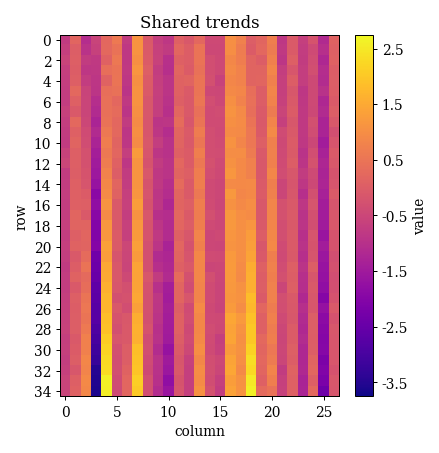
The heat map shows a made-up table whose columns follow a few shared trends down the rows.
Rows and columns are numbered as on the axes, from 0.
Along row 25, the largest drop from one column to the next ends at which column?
3
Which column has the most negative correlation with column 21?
26
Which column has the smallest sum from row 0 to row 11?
25
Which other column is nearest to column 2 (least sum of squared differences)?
24
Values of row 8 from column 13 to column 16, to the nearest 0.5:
0.5 -0.5 -0.5 1
